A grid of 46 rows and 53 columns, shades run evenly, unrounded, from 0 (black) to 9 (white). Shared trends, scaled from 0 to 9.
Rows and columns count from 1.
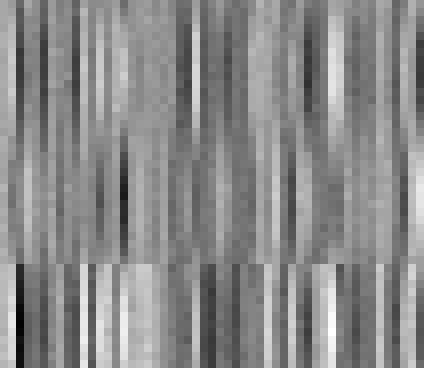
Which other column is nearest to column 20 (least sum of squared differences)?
17
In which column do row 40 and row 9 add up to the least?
3
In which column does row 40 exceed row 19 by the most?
16
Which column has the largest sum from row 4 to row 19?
42
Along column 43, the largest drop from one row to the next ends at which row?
34
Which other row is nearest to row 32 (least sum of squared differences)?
19
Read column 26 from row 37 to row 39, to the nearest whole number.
3 3 3
